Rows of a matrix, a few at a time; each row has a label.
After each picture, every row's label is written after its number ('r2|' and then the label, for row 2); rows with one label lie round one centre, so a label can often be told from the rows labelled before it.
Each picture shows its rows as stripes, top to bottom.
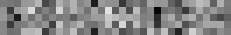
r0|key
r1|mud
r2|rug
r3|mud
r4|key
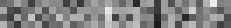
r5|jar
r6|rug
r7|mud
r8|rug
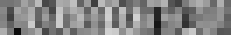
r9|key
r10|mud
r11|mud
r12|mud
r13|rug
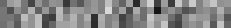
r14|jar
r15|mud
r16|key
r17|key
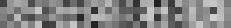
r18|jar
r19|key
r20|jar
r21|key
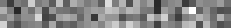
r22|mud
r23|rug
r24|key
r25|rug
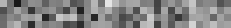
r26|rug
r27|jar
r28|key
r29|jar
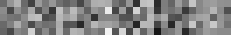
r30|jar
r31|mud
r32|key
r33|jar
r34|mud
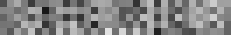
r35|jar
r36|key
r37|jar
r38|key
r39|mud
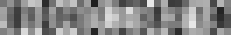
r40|key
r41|rug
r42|rug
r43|rug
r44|key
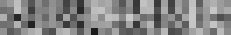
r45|jar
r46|jar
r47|rug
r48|jar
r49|key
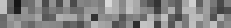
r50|rug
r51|rug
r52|key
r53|jar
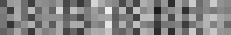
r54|jar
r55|mud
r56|jar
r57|mud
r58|jar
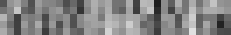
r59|jar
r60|jar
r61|rug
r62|rug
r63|rug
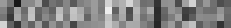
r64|rug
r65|mud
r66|mud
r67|rug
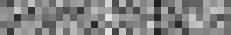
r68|mud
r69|jar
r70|rug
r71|key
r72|mud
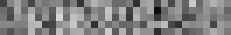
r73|jar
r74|mud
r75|mud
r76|key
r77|mud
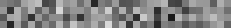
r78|key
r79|mud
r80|jar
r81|mud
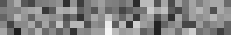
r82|jar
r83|key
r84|jar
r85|mud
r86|rug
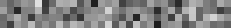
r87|key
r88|rug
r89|jar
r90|mud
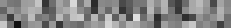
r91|key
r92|key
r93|mud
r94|rug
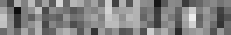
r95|mud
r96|rug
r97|rug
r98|rug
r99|key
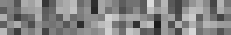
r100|key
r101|key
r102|rug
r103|jar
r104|rug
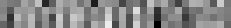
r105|key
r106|mud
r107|mud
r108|mud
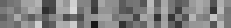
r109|key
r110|key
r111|jar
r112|key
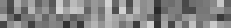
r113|mud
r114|mud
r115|rug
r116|jar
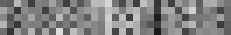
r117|jar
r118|rug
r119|mud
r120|rug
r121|mud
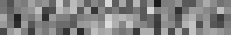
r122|mud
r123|key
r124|rug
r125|rug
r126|jar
